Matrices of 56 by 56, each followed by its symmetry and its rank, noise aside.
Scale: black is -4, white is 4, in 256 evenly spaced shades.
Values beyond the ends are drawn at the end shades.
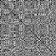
symmetric, rank four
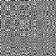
symmetric, rank two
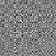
symmetric, rank three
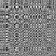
symmetric, rank two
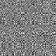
antisymmetric, rank four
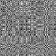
no symmetry, rank three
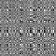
no symmetry, rank two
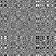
symmetric, rank two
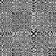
symmetric, rank three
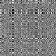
no symmetry, rank two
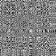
symmetric, rank four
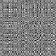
symmetric, rank three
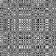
symmetric, rank two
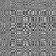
antisymmetric, rank two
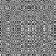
no symmetry, rank two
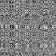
no symmetry, rank four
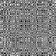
no symmetry, rank three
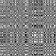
symmetric, rank two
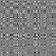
no symmetry, rank two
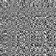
antisymmetric, rank four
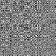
no symmetry, rank four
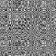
no symmetry, rank four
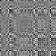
symmetric, rank two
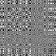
symmetric, rank two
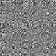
antisymmetric, rank four
